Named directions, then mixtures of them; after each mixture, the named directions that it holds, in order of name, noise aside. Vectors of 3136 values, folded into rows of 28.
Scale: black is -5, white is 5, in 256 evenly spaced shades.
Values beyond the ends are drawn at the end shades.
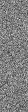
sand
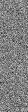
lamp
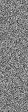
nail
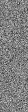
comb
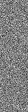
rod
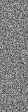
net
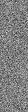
comb, rod.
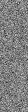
comb, lamp.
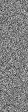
nail, rod.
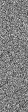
rod, sand.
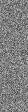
net.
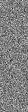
comb, rod.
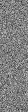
lamp, rod, sand.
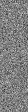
comb, net, sand.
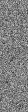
comb, lamp, sand.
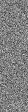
lamp, net, rod.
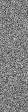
nail, sand.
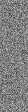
net.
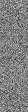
lamp, nail.
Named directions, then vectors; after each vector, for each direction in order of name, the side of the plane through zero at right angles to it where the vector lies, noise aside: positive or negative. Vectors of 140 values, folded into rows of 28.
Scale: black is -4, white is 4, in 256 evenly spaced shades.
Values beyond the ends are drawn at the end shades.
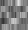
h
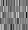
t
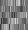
positive, negative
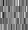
positive, positive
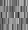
positive, negative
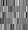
positive, positive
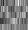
positive, positive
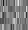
positive, positive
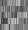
positive, negative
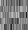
negative, positive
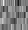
negative, negative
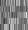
positive, negative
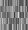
negative, positive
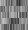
negative, positive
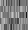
negative, positive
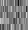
negative, negative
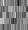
negative, negative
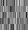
positive, positive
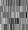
negative, positive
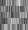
positive, negative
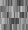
negative, positive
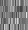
positive, negative
